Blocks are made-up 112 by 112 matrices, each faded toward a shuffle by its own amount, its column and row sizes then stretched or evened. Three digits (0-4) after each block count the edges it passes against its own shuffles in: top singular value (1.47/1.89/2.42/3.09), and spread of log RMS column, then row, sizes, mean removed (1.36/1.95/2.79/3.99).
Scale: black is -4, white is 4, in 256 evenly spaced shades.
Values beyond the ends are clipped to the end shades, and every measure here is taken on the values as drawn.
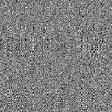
3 2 1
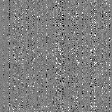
1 4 1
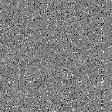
1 2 1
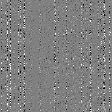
1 4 1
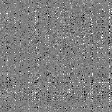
2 3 2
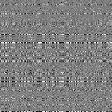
4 1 4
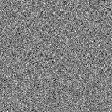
2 0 0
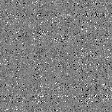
0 2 2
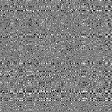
4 1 3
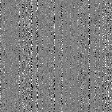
1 4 0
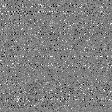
2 0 3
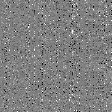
1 3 0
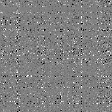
1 3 3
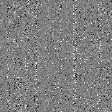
0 3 1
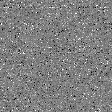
1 0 1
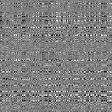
4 2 4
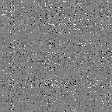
1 2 3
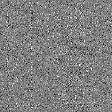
2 2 1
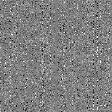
1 3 0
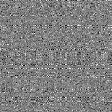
3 0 3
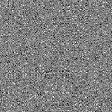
3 1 1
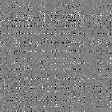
3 3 3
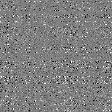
0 2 3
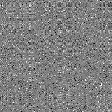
3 1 0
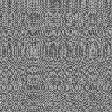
4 1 0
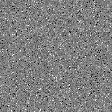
2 1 0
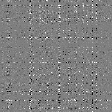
3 3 3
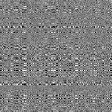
4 2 4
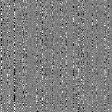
3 4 0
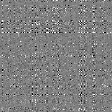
3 3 3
